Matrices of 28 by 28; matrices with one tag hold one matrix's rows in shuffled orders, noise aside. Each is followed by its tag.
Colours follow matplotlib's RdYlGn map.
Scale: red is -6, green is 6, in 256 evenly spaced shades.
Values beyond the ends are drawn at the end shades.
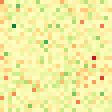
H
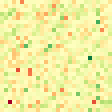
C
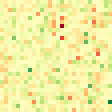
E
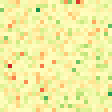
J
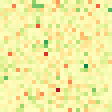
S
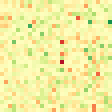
E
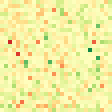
C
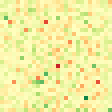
S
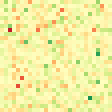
C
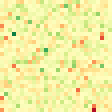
H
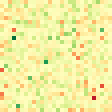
H
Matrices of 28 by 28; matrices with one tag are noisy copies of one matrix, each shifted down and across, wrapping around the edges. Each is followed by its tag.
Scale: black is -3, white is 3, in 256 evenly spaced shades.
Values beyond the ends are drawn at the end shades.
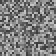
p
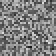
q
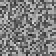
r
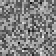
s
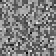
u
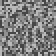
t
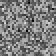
p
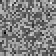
p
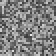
u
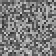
p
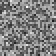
q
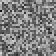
q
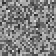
s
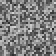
t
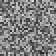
p
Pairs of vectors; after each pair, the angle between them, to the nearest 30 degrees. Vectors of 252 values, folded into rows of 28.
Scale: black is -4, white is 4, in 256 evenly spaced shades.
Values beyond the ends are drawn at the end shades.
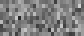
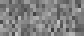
150 degrees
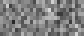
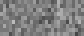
150 degrees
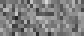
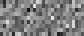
60 degrees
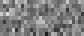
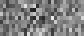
90 degrees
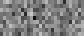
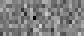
30 degrees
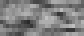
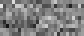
60 degrees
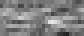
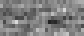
150 degrees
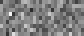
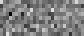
150 degrees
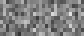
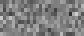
120 degrees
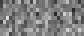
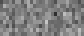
30 degrees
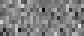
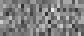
90 degrees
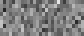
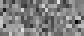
30 degrees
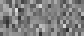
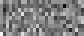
120 degrees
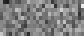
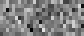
120 degrees
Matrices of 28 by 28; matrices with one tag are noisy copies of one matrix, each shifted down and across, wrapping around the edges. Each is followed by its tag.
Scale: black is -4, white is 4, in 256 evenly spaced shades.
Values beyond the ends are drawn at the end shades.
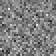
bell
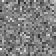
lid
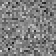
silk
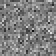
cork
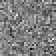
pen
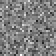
lid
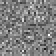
silk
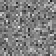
cork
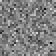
bell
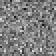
silk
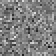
pen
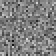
silk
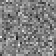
lid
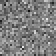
cork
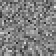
lid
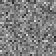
bell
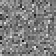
cork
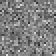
pen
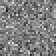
lid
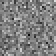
lid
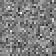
cork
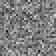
cork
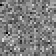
cork
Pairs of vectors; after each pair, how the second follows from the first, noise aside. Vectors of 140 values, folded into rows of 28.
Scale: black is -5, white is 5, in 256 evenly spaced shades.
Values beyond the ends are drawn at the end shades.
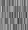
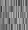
negated.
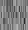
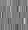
negated, partly zeroed.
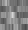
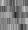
reversed, negated.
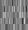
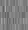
reversed, negated, shrunk.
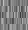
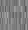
reversed, negated, shrunk.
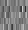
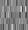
negated.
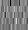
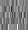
reversed, negated.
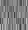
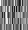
wrapped around, negated, scaled up.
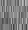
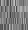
reversed, negated.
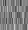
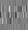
wrapped around, partly zeroed.
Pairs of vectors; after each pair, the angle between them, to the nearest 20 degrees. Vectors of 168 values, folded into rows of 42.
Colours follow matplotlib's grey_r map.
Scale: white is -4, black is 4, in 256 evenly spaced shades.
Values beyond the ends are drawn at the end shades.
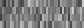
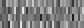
60 degrees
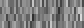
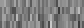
60 degrees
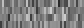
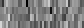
140 degrees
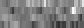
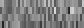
60 degrees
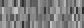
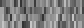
60 degrees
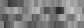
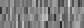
80 degrees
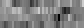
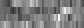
160 degrees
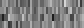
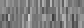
60 degrees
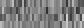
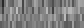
140 degrees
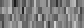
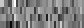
120 degrees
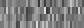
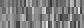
60 degrees
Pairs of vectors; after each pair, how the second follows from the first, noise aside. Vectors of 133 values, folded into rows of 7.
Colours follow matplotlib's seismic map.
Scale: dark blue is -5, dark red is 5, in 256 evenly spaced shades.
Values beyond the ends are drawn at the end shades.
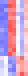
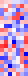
shuffled.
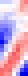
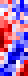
negated, scaled up.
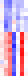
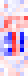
negated, partly zeroed.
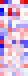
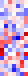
shuffled.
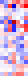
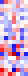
reversed.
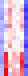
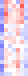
reversed, shrunk.
